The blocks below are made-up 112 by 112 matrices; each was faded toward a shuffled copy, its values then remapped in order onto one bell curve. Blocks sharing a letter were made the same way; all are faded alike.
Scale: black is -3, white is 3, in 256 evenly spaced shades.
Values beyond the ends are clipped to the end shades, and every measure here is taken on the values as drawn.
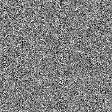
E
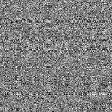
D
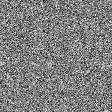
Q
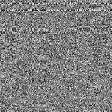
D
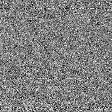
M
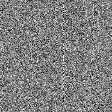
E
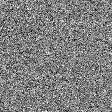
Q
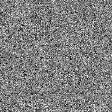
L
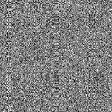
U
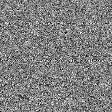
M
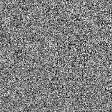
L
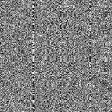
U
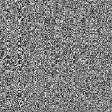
U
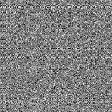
D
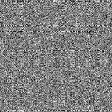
D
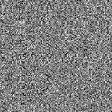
U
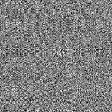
D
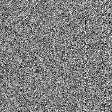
E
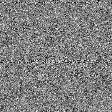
M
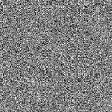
U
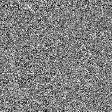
L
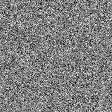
Q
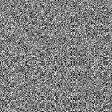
U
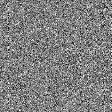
E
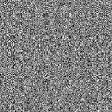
U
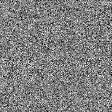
L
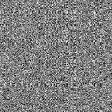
U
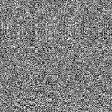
D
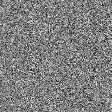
L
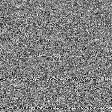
M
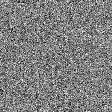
Q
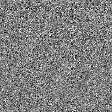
L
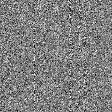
E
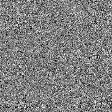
L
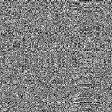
D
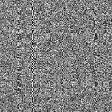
U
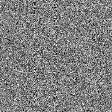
E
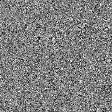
L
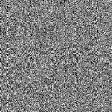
U
